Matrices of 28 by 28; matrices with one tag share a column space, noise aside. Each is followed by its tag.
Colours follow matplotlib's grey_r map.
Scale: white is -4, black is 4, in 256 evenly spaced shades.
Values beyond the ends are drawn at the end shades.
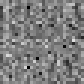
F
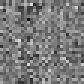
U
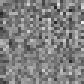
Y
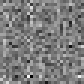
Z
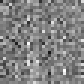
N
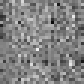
F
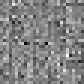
N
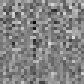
Y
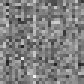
N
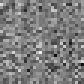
U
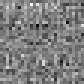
F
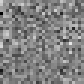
Y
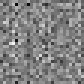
Z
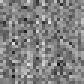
N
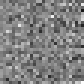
Z
